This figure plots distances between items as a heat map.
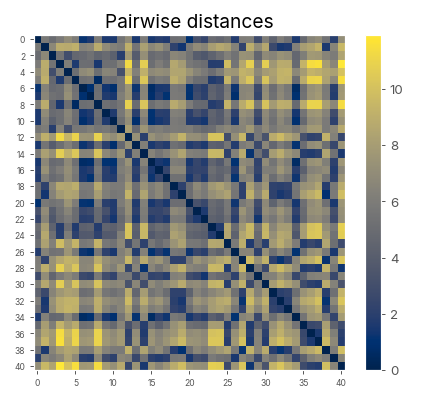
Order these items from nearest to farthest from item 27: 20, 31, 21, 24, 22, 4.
31, 20, 22, 21, 24, 4
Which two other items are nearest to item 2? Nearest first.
11, 4
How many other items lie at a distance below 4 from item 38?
7
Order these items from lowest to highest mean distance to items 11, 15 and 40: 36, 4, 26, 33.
26, 36, 4, 33
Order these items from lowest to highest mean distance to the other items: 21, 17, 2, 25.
17, 21, 2, 25
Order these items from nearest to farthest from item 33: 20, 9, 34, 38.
38, 20, 34, 9
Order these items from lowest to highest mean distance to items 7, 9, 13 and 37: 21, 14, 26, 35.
26, 21, 35, 14
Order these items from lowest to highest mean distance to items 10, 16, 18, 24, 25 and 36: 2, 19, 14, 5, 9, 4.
9, 14, 2, 19, 5, 4
